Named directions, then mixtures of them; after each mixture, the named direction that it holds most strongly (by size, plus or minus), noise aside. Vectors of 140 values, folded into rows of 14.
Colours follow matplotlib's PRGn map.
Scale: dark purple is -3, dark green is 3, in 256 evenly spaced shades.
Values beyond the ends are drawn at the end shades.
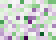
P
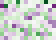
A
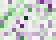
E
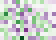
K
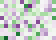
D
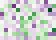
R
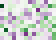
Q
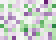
Q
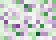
D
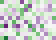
D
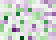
K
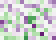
P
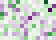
R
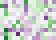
A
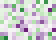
R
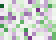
Q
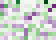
A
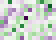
E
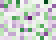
A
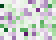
Q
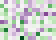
K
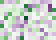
E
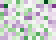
A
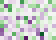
P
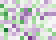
K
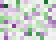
A
